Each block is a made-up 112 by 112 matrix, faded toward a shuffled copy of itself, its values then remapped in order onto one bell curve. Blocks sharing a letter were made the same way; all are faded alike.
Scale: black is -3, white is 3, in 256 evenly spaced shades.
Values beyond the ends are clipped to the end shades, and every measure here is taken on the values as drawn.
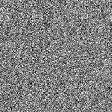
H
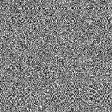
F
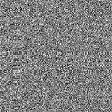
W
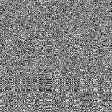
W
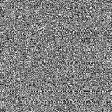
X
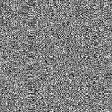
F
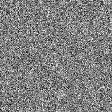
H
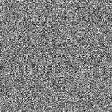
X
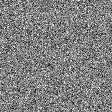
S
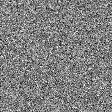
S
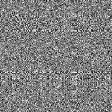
W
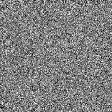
H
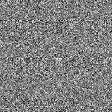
X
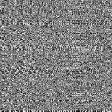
W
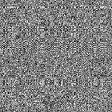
F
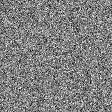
S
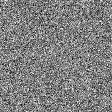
S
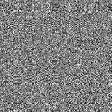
F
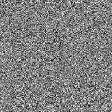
X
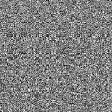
F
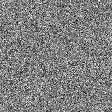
S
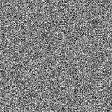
H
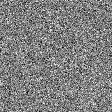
S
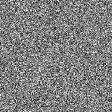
H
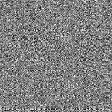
X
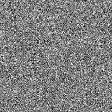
H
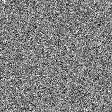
S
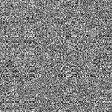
F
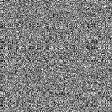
F
